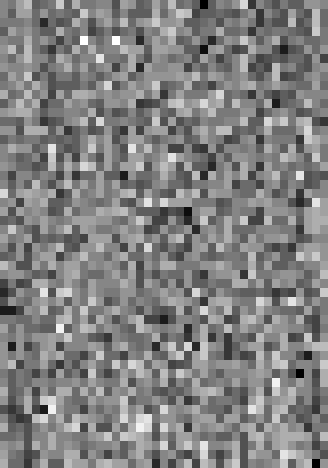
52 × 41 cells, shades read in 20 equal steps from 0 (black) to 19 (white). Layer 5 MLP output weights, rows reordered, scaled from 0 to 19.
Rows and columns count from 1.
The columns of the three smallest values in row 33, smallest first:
1, 35, 37
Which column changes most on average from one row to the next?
24
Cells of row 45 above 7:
32
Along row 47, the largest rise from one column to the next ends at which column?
5
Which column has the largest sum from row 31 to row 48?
33
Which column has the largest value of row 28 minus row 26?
19
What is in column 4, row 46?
13
